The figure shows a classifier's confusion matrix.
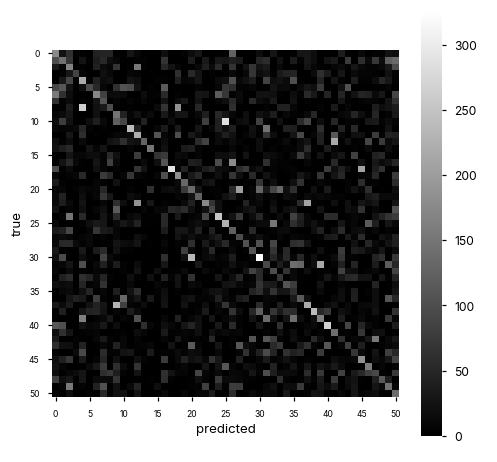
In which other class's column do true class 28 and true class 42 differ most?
47
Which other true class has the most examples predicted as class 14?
20
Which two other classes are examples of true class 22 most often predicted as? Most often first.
37, 12
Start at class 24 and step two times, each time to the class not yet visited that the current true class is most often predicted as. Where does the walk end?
12
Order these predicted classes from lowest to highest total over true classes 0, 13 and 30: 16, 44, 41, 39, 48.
44, 39, 16, 48, 41
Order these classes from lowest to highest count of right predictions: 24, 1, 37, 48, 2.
48, 1, 2, 37, 24
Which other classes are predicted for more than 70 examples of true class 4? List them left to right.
2, 26, 31, 35
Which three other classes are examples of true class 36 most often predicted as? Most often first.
10, 49, 6
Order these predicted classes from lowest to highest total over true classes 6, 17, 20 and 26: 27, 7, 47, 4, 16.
4, 47, 16, 7, 27
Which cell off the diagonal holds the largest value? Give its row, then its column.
10, 25
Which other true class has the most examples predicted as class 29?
42
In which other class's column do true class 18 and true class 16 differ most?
26
